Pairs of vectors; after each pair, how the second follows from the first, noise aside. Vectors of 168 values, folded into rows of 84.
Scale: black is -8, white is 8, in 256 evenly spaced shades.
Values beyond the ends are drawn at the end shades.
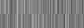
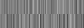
wrapped around, negated.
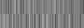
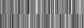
reversed, scaled up.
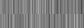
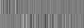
reversed, negated, partly zeroed.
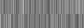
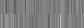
reversed, partly zeroed.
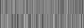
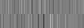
wrapped around, partly zeroed.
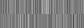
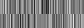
negated, scaled up.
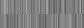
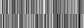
reversed, negated, scaled up.
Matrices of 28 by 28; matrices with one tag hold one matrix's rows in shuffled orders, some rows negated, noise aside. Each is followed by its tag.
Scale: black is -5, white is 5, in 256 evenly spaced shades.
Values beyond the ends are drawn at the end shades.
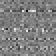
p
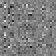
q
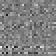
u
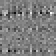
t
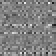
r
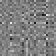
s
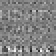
t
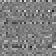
r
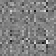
s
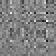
s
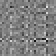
s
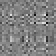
s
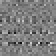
t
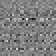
p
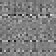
t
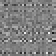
r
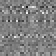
p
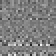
t
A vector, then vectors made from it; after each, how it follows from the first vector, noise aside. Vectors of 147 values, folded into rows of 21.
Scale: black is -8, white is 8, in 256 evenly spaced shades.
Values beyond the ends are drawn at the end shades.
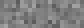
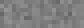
wrapped around, negated, shrunk.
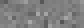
wrapped around, negated, partly zeroed.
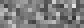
wrapped around, negated, scaled up.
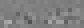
reversed, partly zeroed.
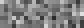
wrapped around, negated, scaled up.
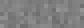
wrapped around, negated, shrunk.
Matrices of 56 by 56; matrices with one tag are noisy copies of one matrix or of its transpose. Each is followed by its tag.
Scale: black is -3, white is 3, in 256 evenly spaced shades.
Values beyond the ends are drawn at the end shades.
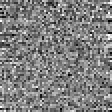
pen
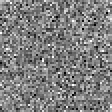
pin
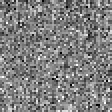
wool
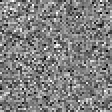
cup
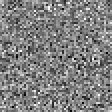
pin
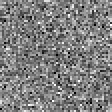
pin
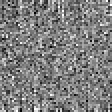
pen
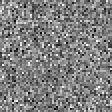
cup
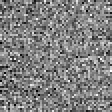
wool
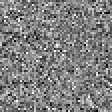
cup
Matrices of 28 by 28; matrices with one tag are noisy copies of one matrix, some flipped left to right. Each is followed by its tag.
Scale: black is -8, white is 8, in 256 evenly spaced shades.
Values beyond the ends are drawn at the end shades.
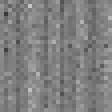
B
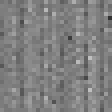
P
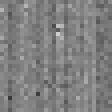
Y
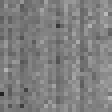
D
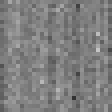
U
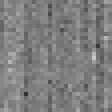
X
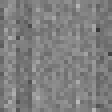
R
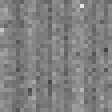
B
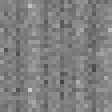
B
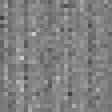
P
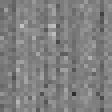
Y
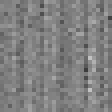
P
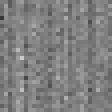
P
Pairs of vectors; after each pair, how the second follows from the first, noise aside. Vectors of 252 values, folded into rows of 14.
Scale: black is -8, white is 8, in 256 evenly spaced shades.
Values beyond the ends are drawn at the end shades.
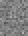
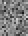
reversed, scaled up.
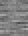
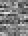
reversed, negated, scaled up.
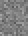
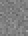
wrapped around, shrunk.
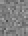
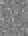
partly zeroed.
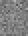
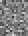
reversed, scaled up.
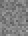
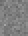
wrapped around, shrunk.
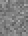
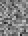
reversed, negated, scaled up.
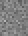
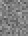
wrapped around.
